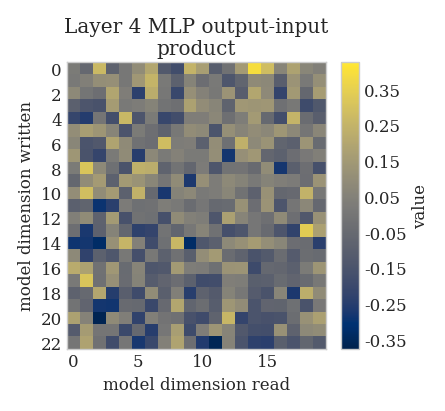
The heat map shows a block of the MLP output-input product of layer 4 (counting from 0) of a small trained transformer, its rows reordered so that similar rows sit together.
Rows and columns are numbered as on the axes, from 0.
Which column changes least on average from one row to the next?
14
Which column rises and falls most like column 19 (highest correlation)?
0
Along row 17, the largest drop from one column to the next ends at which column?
2
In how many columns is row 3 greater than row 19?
14
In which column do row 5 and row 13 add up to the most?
18
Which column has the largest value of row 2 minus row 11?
3
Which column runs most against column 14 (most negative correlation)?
8
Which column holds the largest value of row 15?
11
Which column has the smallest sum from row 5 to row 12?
16
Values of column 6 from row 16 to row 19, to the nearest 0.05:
-0.15 -0.1 0.1 -0.2
